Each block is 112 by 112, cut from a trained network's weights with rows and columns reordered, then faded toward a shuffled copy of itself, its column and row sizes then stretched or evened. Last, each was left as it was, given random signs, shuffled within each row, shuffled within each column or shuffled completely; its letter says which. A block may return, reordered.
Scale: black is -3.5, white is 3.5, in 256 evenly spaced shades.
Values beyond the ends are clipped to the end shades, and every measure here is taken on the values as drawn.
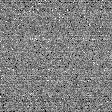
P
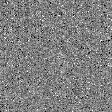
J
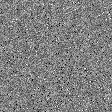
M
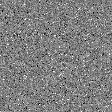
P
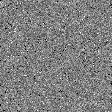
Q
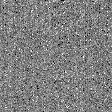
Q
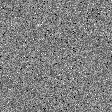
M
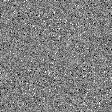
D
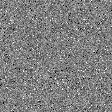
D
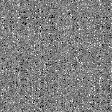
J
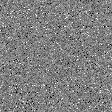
P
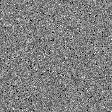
Q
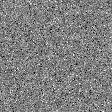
M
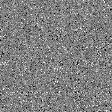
D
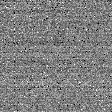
J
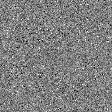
D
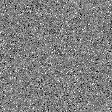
Q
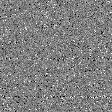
D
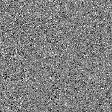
D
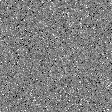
M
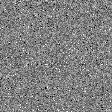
D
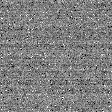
J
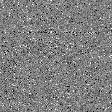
D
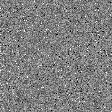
D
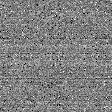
J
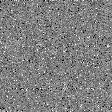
P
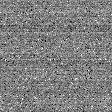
P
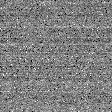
P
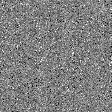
Q
